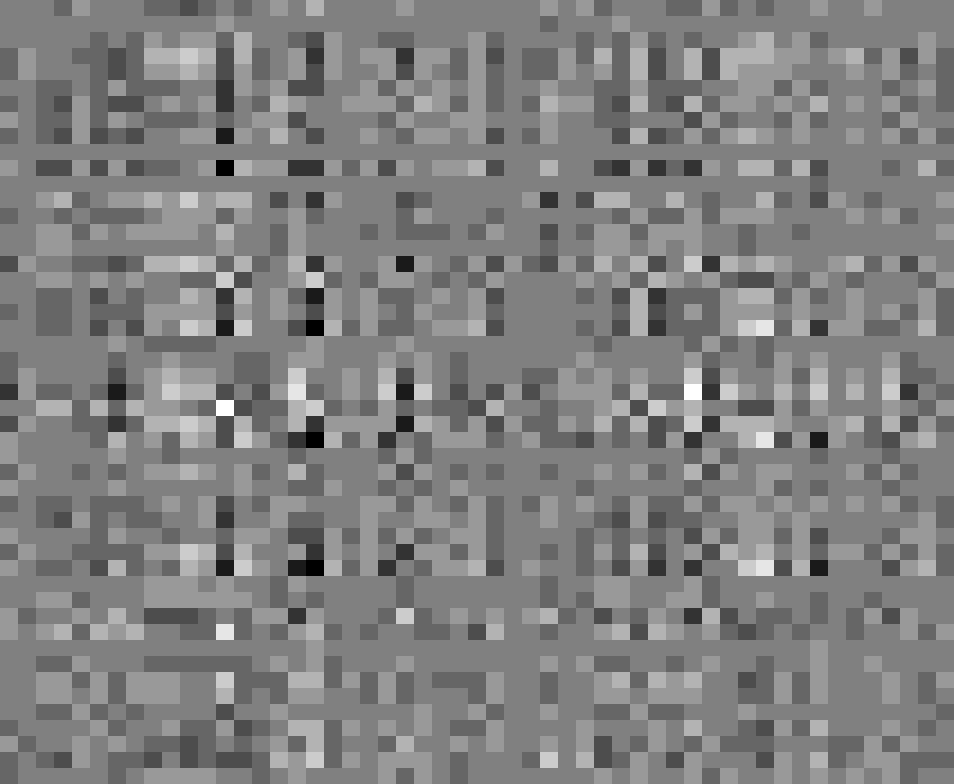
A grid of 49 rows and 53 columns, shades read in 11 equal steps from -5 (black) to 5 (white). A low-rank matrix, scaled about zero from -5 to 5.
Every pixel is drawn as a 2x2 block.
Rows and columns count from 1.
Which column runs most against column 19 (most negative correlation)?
18
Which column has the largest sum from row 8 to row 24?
11
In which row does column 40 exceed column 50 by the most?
39
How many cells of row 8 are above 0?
12
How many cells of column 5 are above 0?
11
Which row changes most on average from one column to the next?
25
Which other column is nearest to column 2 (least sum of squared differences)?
32
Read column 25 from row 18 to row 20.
-1 1 0
